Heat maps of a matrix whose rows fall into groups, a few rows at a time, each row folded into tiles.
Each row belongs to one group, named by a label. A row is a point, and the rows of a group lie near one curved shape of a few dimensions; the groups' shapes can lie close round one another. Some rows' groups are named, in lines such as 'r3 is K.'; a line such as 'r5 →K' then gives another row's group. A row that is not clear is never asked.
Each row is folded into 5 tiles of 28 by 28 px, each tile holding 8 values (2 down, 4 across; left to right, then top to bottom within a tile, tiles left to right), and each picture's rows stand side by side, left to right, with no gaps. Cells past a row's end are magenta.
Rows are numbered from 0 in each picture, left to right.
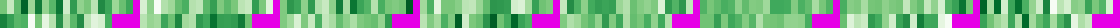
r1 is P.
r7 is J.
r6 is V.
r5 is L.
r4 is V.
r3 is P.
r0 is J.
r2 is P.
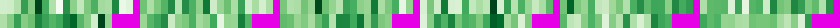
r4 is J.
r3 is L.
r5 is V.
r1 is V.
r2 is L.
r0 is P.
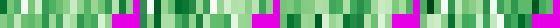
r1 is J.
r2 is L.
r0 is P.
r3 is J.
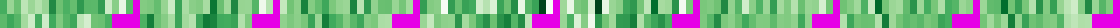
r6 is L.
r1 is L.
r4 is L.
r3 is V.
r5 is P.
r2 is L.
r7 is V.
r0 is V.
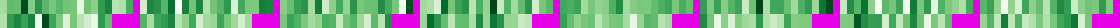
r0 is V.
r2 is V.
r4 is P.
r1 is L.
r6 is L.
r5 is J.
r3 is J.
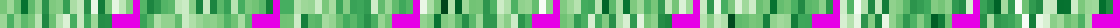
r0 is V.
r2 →P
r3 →P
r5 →J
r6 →P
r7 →L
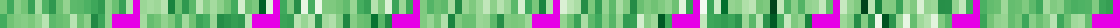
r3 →V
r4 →P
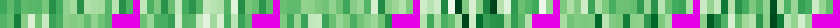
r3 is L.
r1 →L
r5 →J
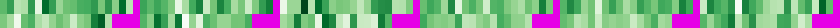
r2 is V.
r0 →P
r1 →L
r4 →P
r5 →L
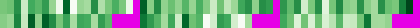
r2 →J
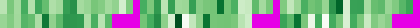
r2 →J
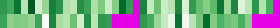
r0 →L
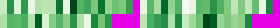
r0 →J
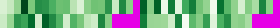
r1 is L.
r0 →V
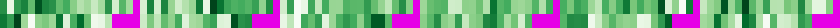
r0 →J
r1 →J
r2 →P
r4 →V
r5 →V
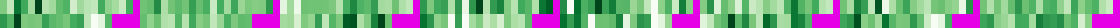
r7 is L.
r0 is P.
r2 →P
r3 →J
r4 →J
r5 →J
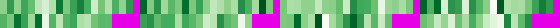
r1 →P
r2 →L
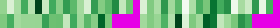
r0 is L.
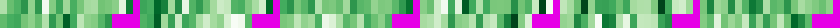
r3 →P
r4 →V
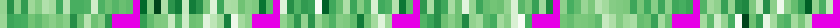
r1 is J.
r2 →L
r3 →P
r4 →P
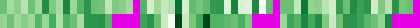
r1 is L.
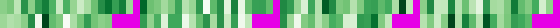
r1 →V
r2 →P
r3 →J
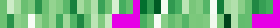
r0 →J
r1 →J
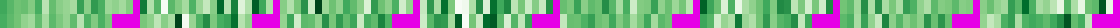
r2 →L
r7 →V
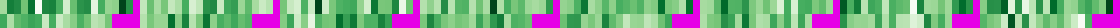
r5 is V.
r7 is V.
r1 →J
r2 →L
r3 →J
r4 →V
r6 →J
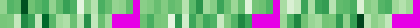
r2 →J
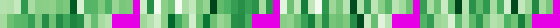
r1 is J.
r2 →L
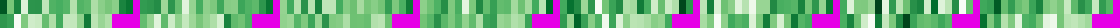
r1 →J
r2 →V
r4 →L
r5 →J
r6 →L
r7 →P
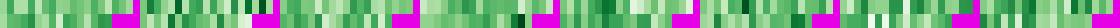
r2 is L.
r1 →V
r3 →P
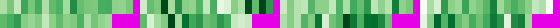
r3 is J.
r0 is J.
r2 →P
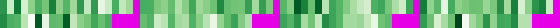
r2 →P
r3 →V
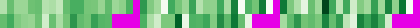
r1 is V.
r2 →P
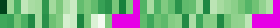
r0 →P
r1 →J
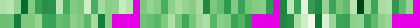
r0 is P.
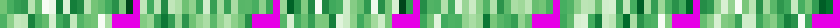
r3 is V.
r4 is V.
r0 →V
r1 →L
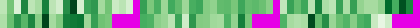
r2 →V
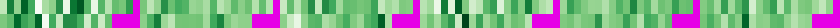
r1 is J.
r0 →L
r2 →P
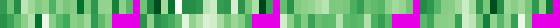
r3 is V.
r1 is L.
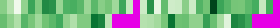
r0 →P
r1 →J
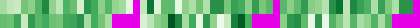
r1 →J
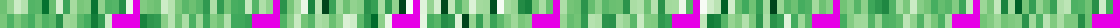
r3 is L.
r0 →P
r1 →V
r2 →P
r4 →V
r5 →J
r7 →L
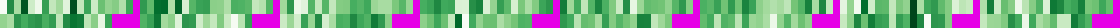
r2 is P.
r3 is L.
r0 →L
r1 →P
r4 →J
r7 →J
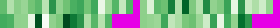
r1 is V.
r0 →L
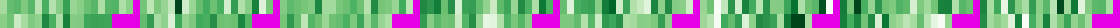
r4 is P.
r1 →L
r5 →P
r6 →P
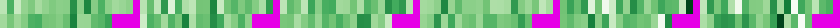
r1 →L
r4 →V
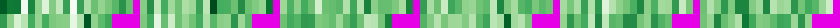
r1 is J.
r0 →J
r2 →L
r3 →J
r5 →P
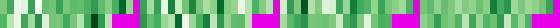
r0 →P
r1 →L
